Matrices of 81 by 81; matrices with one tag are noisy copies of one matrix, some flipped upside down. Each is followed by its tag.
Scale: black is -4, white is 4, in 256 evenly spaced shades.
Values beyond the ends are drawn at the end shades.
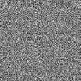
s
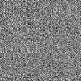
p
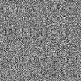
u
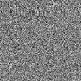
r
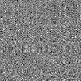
u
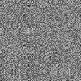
p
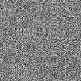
u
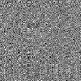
p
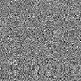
r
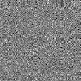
s
